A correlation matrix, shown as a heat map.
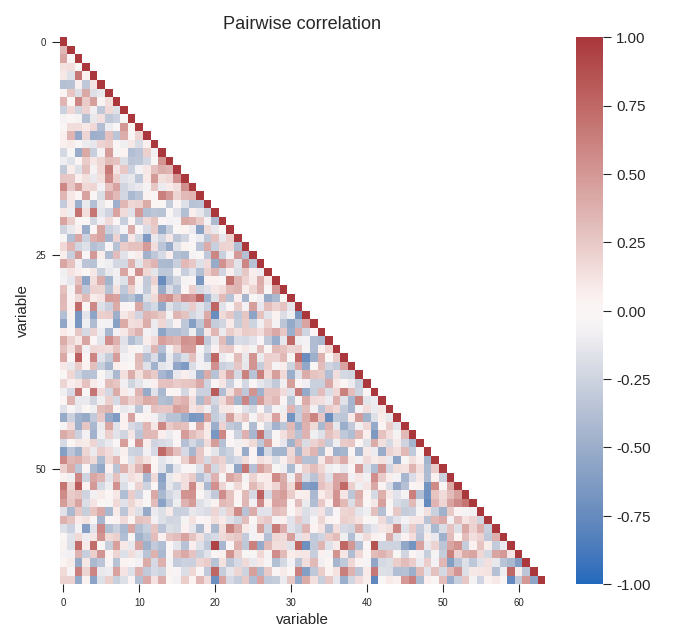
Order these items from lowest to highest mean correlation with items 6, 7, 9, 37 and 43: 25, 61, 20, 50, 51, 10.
61, 50, 10, 25, 20, 51
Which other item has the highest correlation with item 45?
13
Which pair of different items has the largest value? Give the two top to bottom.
20, 59
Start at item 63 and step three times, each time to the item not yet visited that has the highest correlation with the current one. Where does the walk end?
53
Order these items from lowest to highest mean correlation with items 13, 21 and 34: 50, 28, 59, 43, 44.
59, 28, 44, 43, 50
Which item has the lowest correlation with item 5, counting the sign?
50
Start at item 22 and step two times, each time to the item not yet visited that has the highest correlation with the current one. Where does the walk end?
57
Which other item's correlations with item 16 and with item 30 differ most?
42
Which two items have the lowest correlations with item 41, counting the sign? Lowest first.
63, 46
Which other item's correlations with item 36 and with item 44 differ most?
17
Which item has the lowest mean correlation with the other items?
48
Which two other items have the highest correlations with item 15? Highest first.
6, 16
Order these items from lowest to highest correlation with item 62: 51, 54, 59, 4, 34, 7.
54, 34, 51, 7, 4, 59
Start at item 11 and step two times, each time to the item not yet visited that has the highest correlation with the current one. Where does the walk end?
24
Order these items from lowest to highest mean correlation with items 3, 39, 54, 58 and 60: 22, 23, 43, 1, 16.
23, 1, 43, 22, 16
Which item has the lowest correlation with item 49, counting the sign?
44
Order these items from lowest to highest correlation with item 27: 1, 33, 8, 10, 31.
1, 33, 31, 8, 10
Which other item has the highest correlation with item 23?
55
